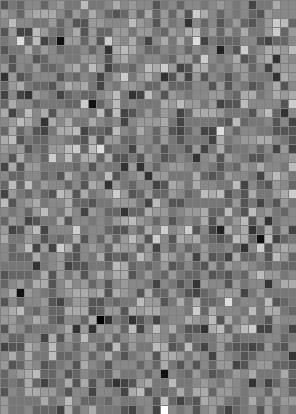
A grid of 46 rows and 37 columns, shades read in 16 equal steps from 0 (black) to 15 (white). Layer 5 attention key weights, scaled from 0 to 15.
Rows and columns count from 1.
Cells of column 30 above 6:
34
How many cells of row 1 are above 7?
21
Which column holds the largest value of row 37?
32
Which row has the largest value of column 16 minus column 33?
27
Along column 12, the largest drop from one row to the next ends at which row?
37
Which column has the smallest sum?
14
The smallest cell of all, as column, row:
13, 36
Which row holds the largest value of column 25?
5
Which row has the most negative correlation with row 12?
17
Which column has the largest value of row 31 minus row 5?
8
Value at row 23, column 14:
7
